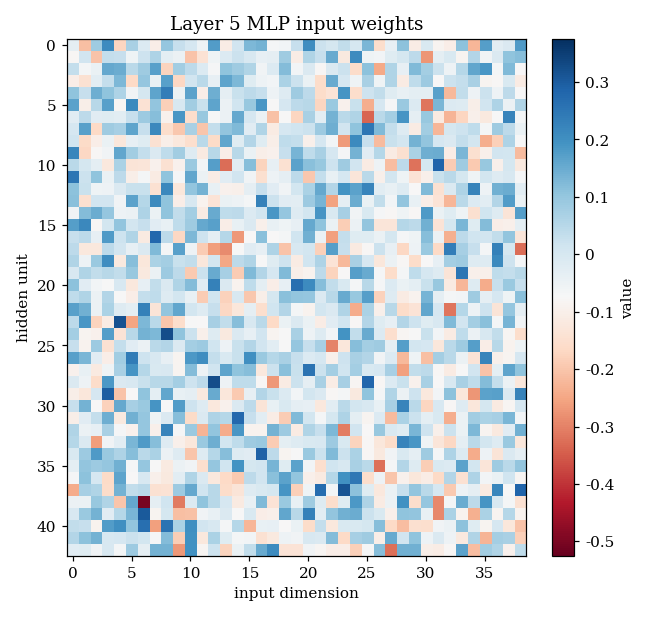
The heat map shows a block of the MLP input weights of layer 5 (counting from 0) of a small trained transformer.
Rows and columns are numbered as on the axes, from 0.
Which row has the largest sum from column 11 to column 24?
27
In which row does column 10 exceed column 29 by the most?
10
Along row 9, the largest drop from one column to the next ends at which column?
1
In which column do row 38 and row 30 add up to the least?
6
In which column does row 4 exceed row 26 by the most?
8
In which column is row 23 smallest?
5
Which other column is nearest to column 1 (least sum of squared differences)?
4
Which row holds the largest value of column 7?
16
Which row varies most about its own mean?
38
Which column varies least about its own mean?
15
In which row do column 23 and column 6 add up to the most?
39
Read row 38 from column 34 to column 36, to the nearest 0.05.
0.05 0.2 0
